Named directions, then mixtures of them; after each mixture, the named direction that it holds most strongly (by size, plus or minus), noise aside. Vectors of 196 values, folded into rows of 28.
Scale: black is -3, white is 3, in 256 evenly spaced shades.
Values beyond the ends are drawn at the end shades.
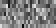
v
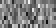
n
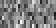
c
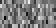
n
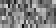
v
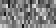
v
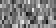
n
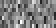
c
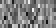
n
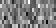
n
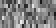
c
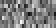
c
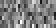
c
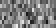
n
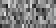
v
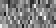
v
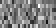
n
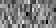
n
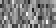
n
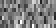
c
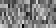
v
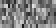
v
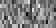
n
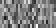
n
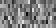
n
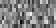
c
